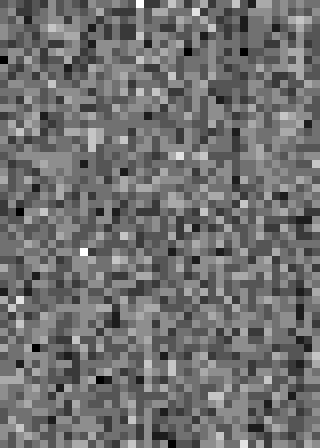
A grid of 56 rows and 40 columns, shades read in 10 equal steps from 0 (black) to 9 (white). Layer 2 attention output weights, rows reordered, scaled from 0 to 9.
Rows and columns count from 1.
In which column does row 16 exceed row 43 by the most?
38
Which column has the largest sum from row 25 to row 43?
11
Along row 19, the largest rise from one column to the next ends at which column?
12
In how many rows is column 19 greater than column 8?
27
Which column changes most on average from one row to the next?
3
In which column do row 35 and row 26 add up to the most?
31
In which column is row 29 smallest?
25
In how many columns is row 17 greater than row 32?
22
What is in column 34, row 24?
5
